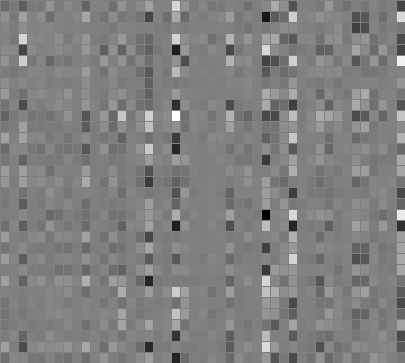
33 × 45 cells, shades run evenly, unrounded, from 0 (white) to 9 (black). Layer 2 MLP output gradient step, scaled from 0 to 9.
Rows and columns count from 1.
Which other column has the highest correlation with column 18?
36
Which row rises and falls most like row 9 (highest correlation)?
32
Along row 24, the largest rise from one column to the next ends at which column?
34
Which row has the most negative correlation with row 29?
13
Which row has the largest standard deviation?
11
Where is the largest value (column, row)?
30, 20
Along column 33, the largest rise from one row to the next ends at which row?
21
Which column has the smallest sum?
33
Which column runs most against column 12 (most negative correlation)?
4
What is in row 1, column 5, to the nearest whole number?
5
